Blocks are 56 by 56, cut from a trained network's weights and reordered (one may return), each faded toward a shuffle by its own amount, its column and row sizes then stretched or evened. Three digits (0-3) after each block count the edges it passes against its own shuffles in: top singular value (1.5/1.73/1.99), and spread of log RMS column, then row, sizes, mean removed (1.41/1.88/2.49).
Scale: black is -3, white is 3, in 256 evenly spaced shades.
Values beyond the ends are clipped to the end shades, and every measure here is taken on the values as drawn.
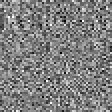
3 0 1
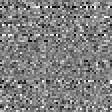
2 0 3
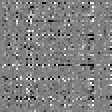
3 3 3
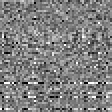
3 0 3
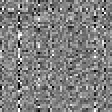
3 3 1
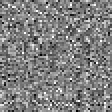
2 1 0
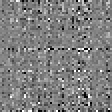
2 3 3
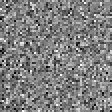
0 1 0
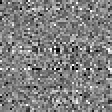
2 2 2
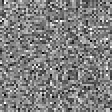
1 0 0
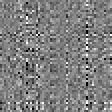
3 3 1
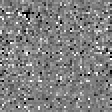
0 2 2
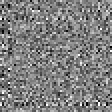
2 2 1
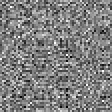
3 1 0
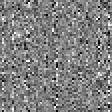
1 3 0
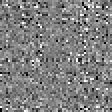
1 2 2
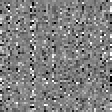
1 3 0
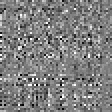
2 3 3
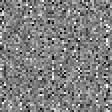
1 2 0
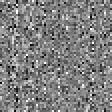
0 3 1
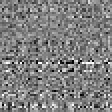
3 0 3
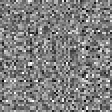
3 1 2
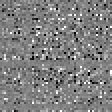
0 2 3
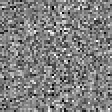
1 2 1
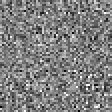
2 0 1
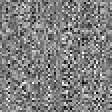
3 3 0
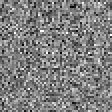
2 0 1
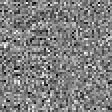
1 2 1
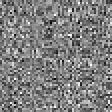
3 2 1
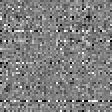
2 2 3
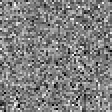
0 1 0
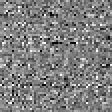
1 1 3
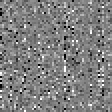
0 3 0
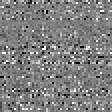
0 1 3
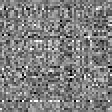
3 0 3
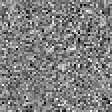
0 1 1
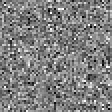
0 2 0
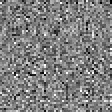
2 2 1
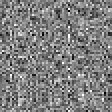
3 2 1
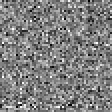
1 0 2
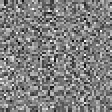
3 2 0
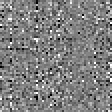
2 3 1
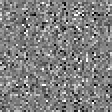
2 2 2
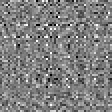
2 1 3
